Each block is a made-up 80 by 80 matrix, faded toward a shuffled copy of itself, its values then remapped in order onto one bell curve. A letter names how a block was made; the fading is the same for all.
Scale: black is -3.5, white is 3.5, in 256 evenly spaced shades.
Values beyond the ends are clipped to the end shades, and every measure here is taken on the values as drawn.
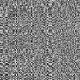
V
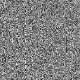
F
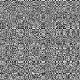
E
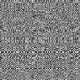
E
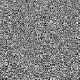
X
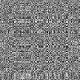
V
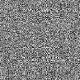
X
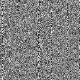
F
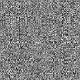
X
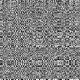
E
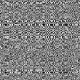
E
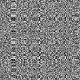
V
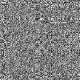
X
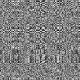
V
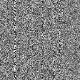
F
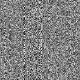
F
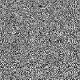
X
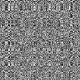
V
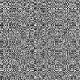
E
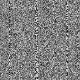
F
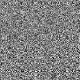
X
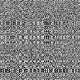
E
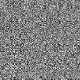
X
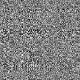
X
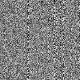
F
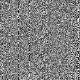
F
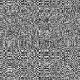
V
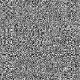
X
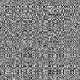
E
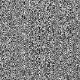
F
